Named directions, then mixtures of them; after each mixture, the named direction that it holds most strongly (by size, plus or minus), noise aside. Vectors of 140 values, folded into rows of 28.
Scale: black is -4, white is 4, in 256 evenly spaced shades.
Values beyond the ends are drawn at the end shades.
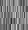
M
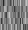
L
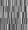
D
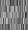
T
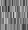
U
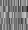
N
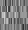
U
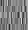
D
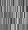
M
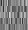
D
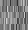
M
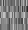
N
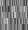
U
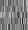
D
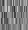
U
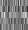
N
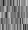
L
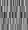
D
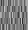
D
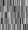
L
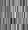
M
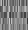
N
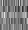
N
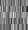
N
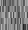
U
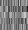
N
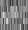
T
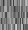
L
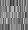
T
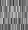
T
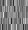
L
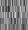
U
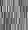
M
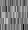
U
